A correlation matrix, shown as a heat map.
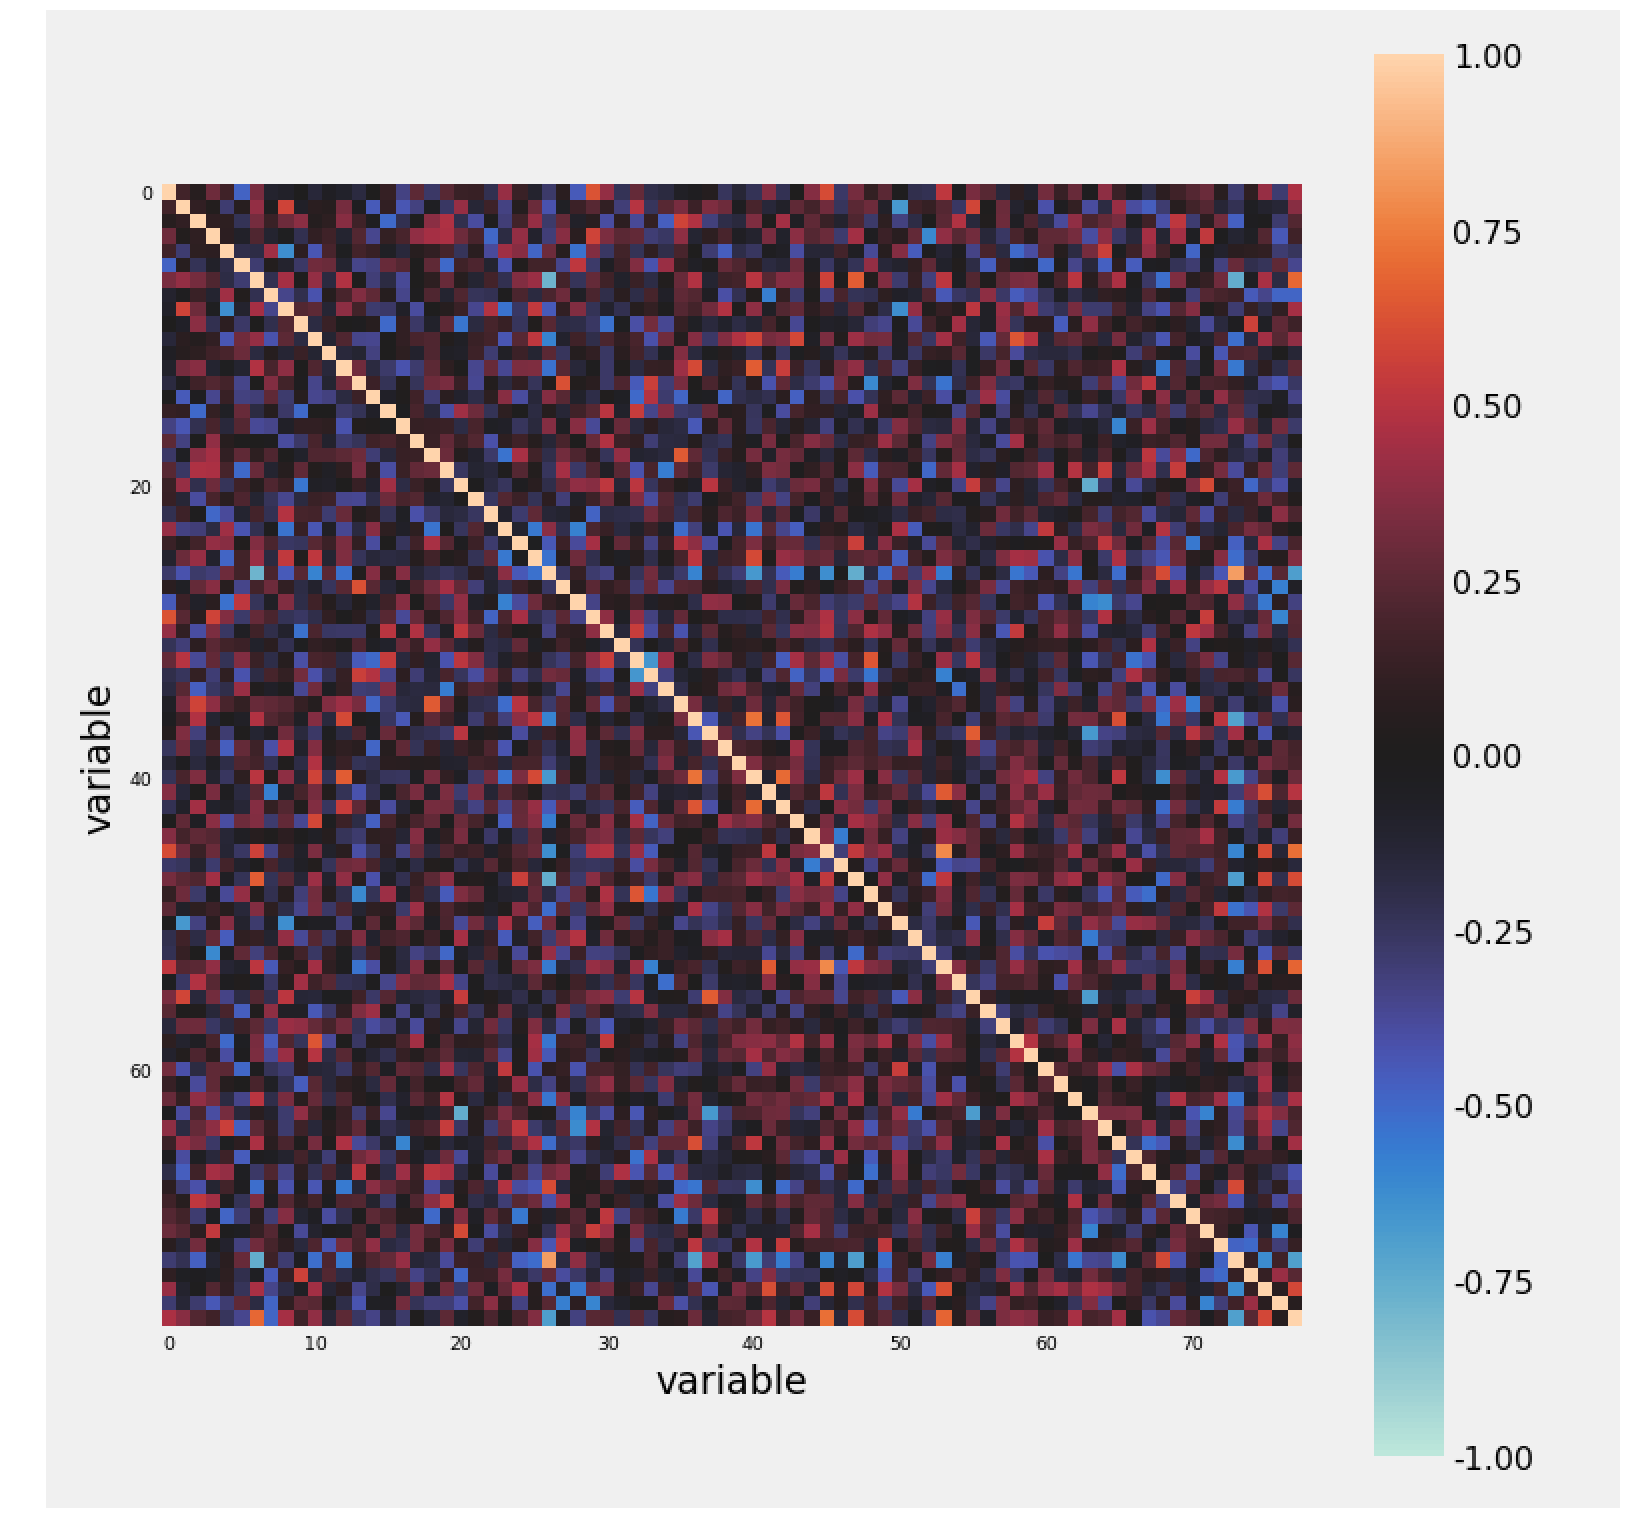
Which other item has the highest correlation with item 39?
10
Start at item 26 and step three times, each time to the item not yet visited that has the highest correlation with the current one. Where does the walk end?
23
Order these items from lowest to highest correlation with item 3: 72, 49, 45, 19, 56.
56, 72, 49, 45, 19
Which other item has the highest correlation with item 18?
35
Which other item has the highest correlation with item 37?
55
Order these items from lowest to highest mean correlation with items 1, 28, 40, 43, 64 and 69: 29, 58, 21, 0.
21, 0, 29, 58
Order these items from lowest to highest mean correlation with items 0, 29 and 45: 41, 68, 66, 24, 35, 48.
66, 68, 35, 48, 24, 41
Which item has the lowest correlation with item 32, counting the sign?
33
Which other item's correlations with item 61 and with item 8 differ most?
50
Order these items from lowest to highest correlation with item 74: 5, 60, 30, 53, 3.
30, 5, 3, 53, 60
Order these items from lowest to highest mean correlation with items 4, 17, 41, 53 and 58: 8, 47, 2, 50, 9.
8, 9, 2, 50, 47
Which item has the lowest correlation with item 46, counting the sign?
44
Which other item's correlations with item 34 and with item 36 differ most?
2
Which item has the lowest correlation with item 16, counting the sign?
65
